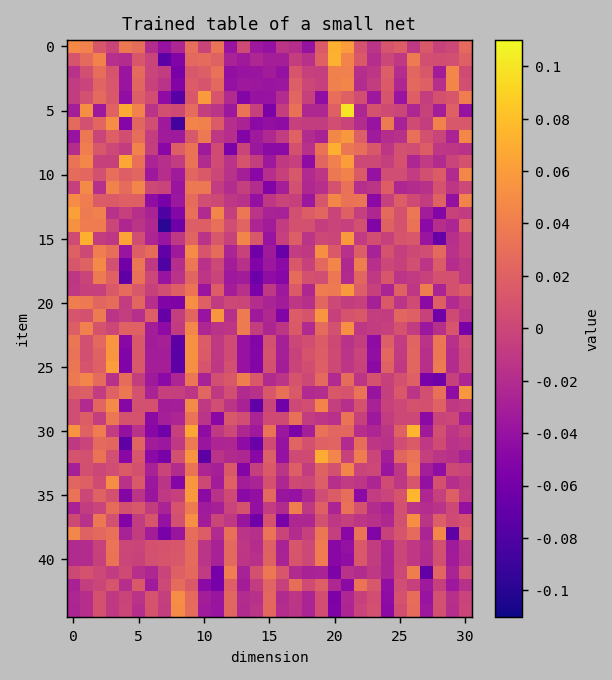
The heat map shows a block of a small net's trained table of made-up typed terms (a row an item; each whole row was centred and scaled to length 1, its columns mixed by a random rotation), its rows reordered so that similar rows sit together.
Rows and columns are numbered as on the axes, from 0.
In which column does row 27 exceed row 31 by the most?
4
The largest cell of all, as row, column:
5, 21
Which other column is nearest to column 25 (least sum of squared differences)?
22
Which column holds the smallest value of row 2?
8
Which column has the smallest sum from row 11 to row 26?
7
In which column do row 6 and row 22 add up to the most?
9
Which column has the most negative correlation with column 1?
15
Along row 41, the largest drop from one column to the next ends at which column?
27
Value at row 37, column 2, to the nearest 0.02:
0.04
